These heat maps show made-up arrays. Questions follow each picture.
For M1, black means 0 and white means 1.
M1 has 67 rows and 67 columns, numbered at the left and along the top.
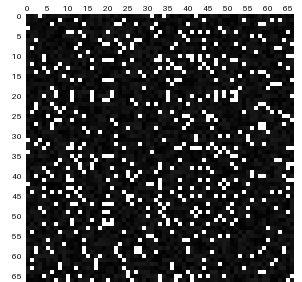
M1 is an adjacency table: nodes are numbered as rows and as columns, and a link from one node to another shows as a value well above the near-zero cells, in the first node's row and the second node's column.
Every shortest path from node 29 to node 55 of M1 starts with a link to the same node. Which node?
node 18
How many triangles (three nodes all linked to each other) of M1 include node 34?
2
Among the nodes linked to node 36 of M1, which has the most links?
node 38
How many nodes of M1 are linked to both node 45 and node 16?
4
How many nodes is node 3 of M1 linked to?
3
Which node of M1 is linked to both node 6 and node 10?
node 40
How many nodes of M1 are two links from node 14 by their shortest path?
10
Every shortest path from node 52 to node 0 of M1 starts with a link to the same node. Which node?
node 33
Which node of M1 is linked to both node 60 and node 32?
node 56
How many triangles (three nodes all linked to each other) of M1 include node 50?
7
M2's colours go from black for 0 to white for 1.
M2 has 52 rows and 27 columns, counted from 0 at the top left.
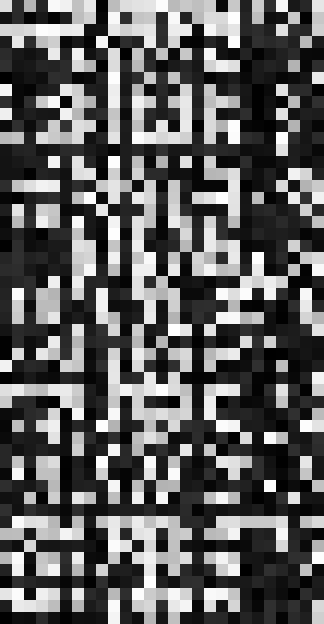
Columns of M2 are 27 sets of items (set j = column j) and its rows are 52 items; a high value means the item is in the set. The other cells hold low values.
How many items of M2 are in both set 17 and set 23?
9
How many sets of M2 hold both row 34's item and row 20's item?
5
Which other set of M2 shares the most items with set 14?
12
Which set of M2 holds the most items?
9
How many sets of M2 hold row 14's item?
9
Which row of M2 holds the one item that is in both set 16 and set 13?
0
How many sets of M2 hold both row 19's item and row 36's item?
2
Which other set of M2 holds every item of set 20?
4
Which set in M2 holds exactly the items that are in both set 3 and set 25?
8
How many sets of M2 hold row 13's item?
7
